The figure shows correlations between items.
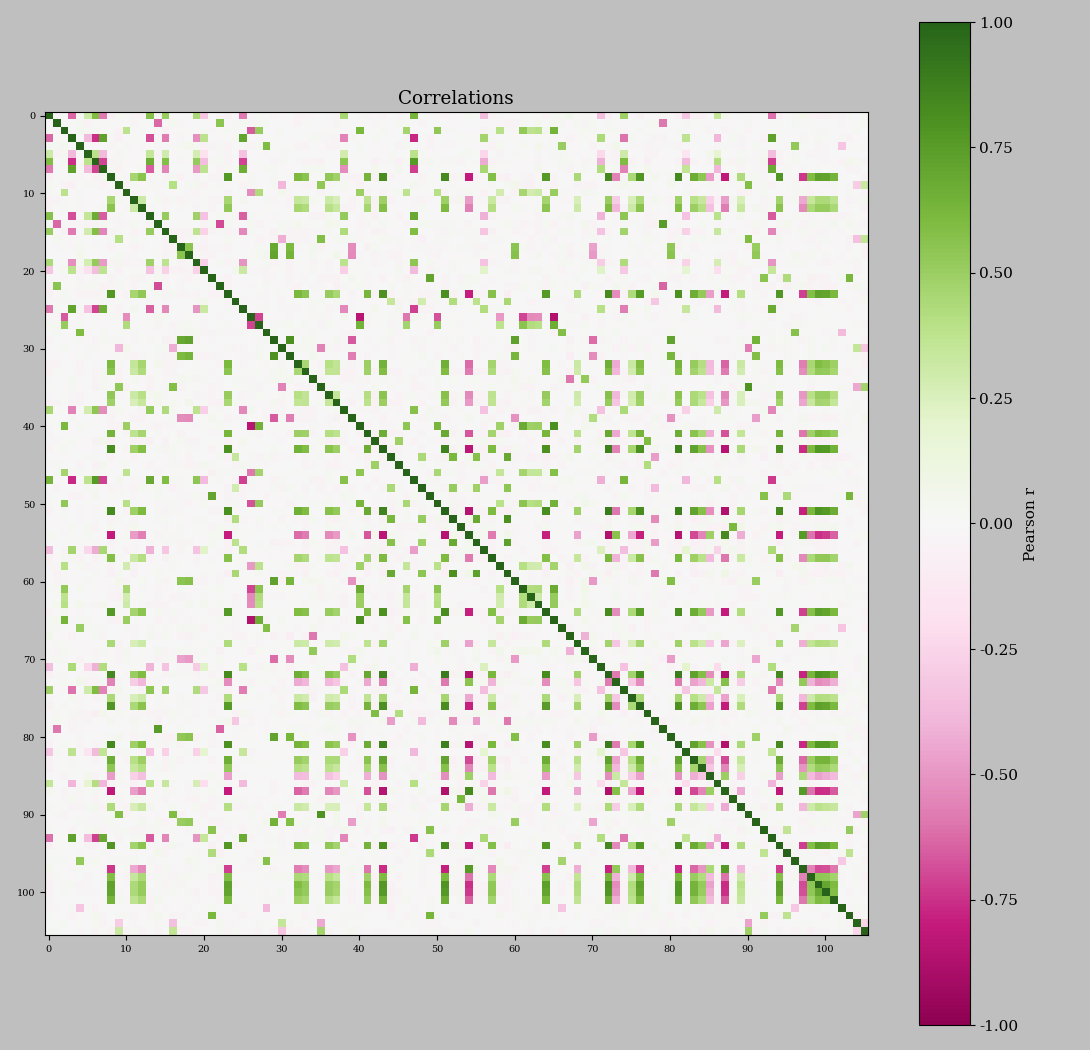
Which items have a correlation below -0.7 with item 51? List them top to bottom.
54, 87, 97
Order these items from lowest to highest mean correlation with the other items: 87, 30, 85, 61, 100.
87, 85, 30, 61, 100
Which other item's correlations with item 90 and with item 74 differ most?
35
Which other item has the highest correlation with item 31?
29
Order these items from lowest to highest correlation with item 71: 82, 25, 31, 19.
19, 31, 82, 25
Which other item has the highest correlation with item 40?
65
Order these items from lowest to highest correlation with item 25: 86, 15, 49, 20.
15, 86, 49, 20
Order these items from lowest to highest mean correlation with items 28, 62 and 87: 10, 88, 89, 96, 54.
89, 88, 10, 96, 54
